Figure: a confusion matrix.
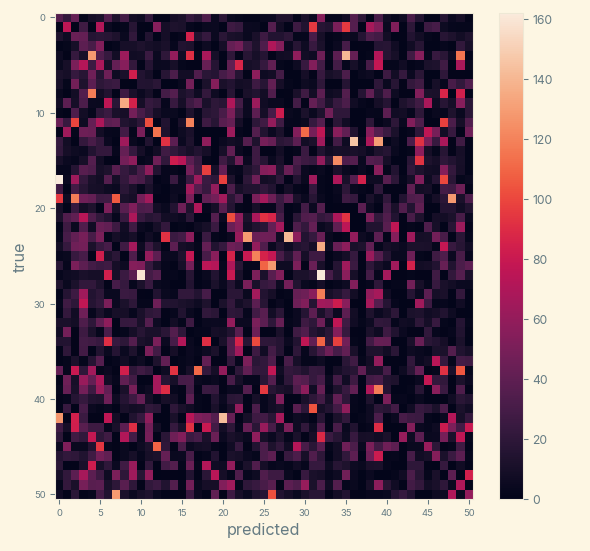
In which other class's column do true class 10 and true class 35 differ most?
27
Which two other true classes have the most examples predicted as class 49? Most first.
4, 37
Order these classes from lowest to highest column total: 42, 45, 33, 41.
42, 33, 41, 45
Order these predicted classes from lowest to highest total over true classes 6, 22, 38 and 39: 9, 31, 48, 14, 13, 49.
48, 14, 31, 49, 13, 9
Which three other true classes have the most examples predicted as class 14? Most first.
37, 15, 4
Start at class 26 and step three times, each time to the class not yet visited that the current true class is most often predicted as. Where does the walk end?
32
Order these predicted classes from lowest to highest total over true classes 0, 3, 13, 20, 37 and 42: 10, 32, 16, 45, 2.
45, 10, 16, 32, 2
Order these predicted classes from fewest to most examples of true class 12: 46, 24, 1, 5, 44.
5, 44, 24, 46, 1
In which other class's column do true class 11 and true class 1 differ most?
16
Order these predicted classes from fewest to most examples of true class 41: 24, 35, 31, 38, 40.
38, 40, 24, 35, 31
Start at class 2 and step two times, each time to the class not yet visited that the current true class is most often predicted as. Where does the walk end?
18
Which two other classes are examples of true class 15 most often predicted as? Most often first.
34, 44
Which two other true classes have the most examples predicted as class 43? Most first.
26, 23
